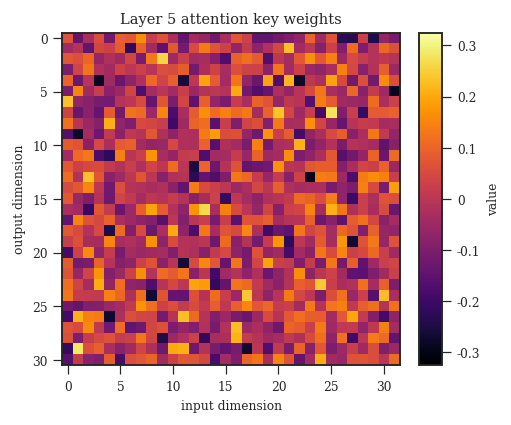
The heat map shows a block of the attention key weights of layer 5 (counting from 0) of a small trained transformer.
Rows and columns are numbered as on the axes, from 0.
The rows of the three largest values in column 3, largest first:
23, 22, 26
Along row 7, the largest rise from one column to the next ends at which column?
25
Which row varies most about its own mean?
4
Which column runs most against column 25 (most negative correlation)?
1
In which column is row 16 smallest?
2
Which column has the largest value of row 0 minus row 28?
9
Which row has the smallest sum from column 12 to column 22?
29
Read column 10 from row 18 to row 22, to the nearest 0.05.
0.2 0.05 -0.1 0 0.1
